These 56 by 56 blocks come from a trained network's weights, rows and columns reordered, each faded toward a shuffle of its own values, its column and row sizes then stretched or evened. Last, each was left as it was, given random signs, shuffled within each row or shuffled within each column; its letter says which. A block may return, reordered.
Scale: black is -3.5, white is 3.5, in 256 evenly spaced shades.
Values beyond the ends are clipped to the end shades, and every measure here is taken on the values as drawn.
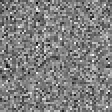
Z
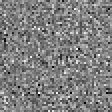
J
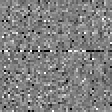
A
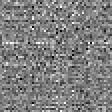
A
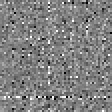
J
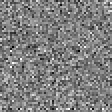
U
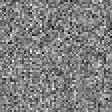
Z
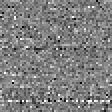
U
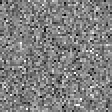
Z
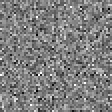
J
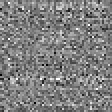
A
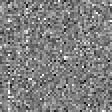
Z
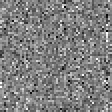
Z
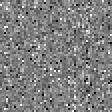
Z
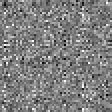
A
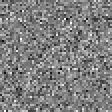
U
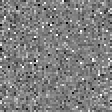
Z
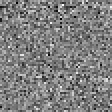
U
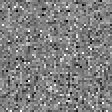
Z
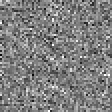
Z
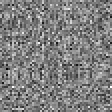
A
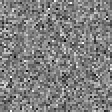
Z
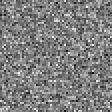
U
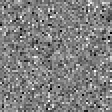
Z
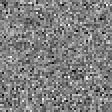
U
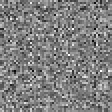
A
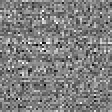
A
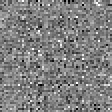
A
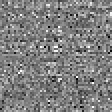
A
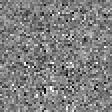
J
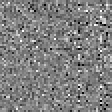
J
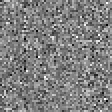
Z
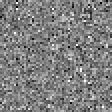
Z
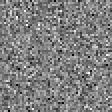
Z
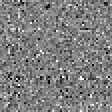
J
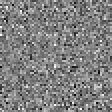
J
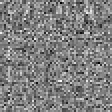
A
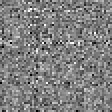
A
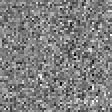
Z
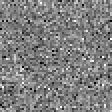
U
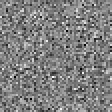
A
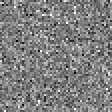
Z
